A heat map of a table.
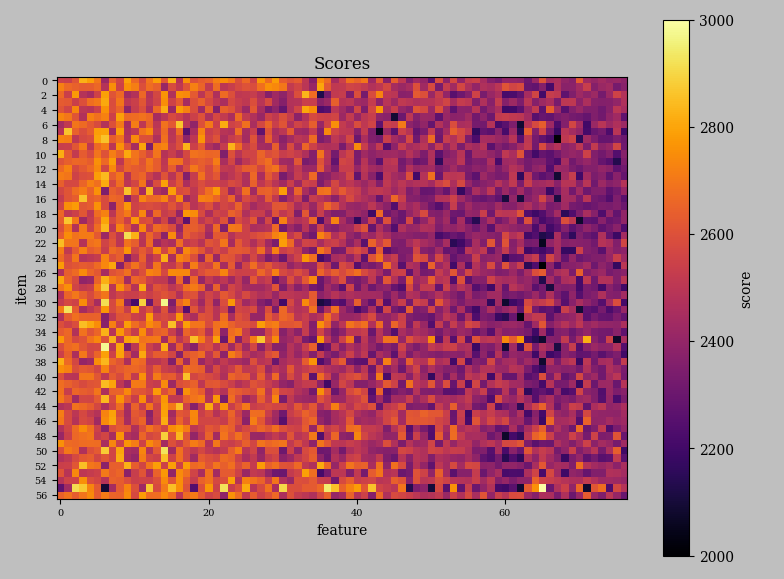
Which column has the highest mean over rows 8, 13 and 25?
6
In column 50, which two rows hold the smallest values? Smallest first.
55, 40
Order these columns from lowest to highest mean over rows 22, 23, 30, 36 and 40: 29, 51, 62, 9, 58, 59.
58, 62, 59, 51, 29, 9
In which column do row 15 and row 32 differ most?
62
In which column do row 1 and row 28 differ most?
35
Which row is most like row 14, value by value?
3
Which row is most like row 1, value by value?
49
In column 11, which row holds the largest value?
30
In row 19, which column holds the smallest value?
70
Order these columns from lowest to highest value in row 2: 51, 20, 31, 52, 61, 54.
61, 54, 52, 31, 51, 20
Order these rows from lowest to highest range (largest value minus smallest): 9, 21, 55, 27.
9, 27, 21, 55
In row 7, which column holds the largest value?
1
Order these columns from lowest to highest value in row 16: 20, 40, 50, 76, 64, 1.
76, 50, 64, 40, 1, 20
